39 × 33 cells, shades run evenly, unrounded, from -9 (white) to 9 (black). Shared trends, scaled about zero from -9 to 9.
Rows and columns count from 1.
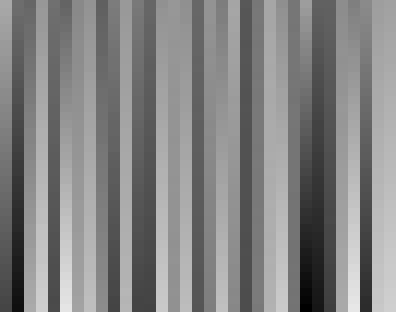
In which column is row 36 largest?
26
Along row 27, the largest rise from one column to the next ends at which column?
31
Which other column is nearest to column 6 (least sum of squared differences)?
30
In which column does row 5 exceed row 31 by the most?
6
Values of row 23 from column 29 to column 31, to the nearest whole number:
-2 -4 3
